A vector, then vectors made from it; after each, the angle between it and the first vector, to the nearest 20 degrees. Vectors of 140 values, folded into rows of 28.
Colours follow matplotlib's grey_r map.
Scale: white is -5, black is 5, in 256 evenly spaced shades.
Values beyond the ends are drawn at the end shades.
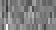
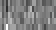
20 degrees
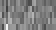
20 degrees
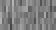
100 degrees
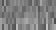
80 degrees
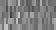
60 degrees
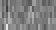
20 degrees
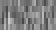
60 degrees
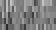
140 degrees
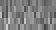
40 degrees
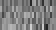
60 degrees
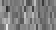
40 degrees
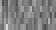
40 degrees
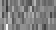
20 degrees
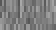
100 degrees
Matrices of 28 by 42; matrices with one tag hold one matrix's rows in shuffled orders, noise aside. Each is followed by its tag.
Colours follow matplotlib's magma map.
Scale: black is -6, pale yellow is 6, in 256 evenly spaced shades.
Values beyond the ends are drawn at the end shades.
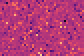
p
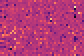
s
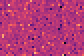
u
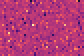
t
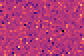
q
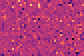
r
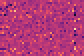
s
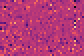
s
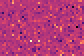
r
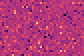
p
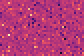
u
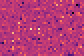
r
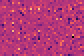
r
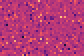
p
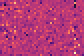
s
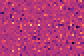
r
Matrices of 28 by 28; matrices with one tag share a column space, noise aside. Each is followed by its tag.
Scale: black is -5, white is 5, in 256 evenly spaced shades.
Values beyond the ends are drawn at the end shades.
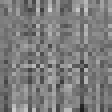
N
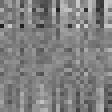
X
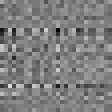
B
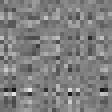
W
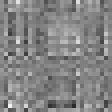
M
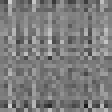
M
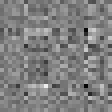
B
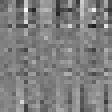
X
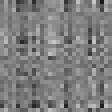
M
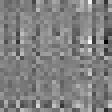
M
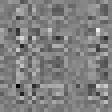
B
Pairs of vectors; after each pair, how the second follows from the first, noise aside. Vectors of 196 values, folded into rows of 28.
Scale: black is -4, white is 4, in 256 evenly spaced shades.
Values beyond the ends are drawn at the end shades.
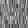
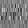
wrapped around, negated, partly zeroed.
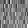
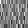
reversed.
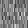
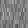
reversed, shrunk.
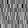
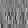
negated, partly zeroed.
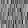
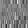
wrapped around, negated, partly zeroed.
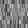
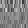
wrapped around, negated, partly zeroed.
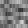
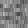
reversed, shrunk.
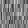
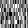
reversed, negated, scaled up.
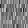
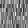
copied.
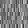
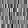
wrapped around, negated.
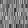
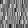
copied.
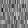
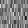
reversed.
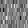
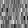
reversed.
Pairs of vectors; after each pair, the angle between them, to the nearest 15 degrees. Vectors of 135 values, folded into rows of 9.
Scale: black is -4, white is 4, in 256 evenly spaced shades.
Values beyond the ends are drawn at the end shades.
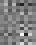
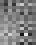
150 degrees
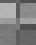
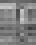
45 degrees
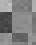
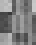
30 degrees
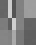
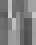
45 degrees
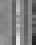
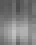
105 degrees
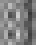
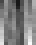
105 degrees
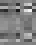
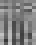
120 degrees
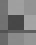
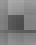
30 degrees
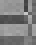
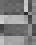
165 degrees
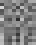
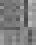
60 degrees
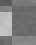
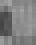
165 degrees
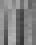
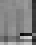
75 degrees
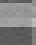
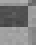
135 degrees
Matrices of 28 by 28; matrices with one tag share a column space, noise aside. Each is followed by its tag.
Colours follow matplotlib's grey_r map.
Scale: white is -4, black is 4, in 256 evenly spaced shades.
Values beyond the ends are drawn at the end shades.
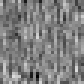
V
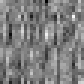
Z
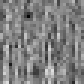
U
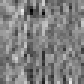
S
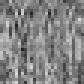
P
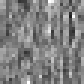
Z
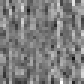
S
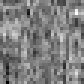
P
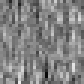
V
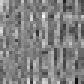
Z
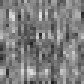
U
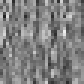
Z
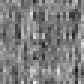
U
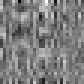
Z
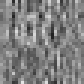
Z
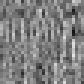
P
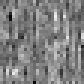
U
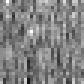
Z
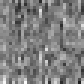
S
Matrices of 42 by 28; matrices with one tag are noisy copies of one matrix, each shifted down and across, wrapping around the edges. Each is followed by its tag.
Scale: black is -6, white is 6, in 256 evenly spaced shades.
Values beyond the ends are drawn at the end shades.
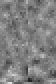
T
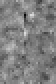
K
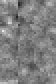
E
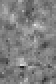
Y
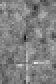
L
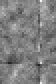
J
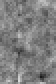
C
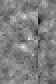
E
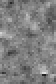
Y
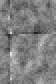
J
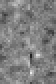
K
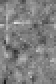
L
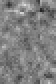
T
